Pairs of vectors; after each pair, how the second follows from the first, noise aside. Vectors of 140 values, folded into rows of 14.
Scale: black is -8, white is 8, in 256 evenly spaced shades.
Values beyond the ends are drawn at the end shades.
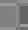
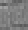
reversed, negated, partly zeroed.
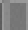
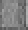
reversed, negated.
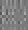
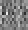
negated, scaled up.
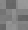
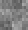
reversed, negated.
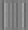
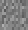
sign-scrambled.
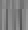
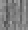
reversed.
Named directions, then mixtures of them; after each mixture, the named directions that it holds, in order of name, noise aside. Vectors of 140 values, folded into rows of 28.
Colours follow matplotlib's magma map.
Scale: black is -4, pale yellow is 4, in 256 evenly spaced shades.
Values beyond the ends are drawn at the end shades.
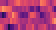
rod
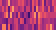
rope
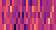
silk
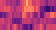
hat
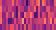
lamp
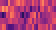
rod, rope.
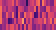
lamp.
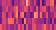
lamp.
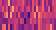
rope.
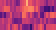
hat.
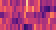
hat, silk.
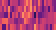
hat, rope.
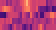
hat, rod.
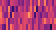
lamp, rope.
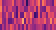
lamp.
